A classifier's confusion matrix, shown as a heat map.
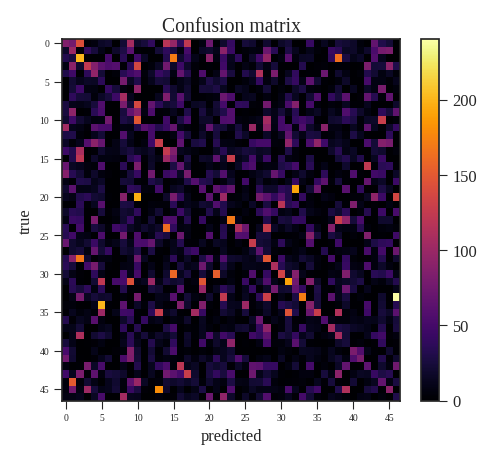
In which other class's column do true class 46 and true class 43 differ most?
17
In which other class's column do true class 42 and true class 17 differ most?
16
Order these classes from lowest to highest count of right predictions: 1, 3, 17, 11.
11, 17, 1, 3
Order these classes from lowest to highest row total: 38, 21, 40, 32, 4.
40, 21, 32, 38, 4
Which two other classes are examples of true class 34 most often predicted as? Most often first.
5, 25
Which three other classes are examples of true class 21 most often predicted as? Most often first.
30, 40, 5
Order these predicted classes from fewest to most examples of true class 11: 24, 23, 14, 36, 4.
23, 24, 14, 4, 36
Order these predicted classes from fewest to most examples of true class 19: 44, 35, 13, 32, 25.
25, 44, 13, 35, 32
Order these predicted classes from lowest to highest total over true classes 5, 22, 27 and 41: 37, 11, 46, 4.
11, 37, 4, 46
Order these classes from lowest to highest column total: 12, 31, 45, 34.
45, 12, 34, 31
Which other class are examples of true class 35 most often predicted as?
31
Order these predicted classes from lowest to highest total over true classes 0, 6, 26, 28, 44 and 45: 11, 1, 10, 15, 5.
5, 11, 15, 10, 1
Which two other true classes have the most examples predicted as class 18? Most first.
35, 27
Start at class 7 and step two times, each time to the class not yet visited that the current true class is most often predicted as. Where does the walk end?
10
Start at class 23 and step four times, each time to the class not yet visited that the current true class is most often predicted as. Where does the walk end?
14
